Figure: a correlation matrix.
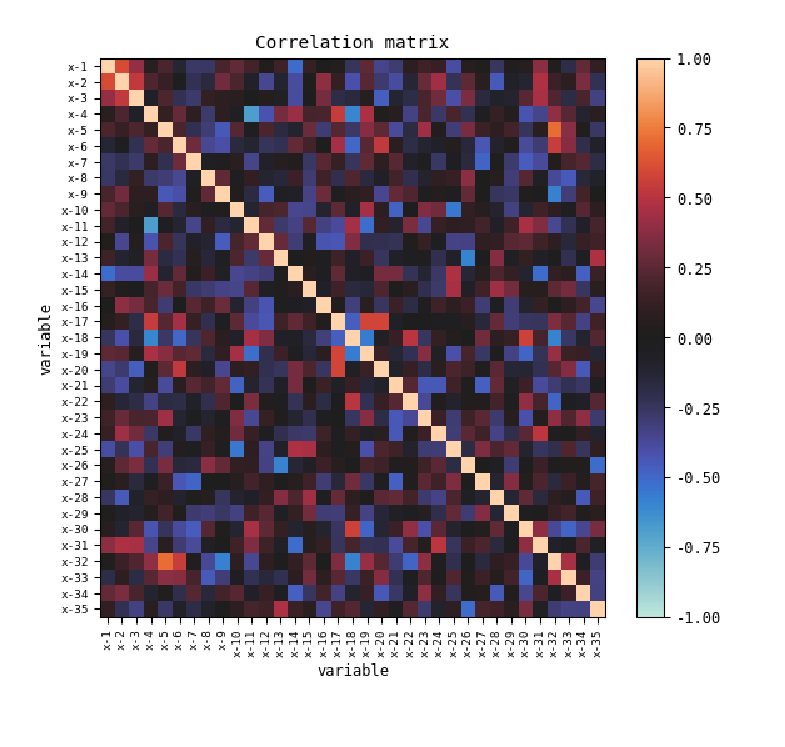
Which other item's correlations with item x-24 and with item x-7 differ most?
x-31
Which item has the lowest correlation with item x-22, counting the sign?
x-32
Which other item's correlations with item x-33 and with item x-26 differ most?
x-8
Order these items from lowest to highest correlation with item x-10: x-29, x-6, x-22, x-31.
x-29, x-6, x-22, x-31
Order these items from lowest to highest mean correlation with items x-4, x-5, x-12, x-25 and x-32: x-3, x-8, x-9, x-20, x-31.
x-9, x-8, x-31, x-3, x-20
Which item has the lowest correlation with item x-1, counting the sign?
x-14
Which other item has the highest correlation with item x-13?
x-35
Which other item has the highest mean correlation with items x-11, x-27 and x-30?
x-18
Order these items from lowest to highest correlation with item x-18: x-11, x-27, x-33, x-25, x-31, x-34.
x-33, x-34, x-25, x-31, x-27, x-11
